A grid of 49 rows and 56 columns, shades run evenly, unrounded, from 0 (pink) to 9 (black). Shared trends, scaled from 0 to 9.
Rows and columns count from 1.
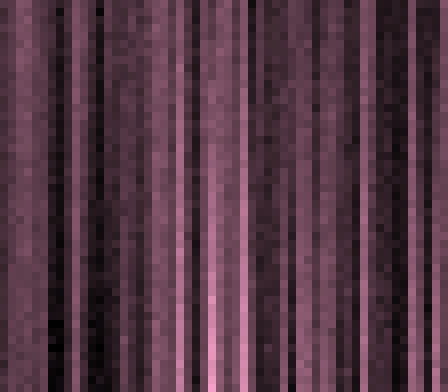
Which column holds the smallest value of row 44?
27
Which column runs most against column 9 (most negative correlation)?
16
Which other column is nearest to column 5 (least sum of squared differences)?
2
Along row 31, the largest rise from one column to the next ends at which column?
32
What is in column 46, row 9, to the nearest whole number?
4
